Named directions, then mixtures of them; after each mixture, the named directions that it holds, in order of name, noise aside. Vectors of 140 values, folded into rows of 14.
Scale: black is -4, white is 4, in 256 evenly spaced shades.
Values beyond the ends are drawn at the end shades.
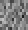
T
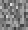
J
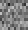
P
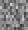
J.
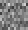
P.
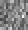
T.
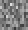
J.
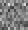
P.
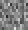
J, P.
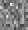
J.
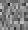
J, P.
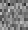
P.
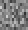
J, T.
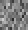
T.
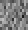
T.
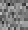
P.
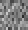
P, T.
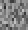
J, T.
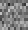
P.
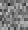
P.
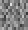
J, T.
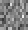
J, T.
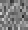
P, T.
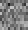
P.
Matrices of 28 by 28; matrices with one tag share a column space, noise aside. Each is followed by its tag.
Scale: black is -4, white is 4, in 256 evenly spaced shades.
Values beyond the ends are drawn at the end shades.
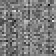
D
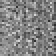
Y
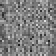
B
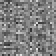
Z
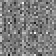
Z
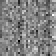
B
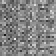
D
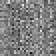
D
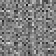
D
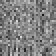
B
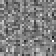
B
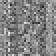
Z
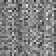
D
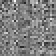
D
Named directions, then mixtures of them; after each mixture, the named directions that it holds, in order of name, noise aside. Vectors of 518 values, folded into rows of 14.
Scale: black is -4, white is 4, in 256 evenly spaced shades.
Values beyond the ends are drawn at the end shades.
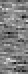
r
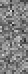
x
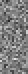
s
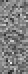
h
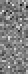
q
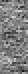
h, r, s.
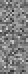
h, q, x.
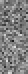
h, s.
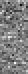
q, r.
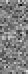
q, r, s.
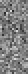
q, s, x.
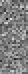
h, q, s.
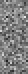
h, x.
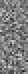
h, q, x.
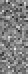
h, q.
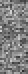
r, x.
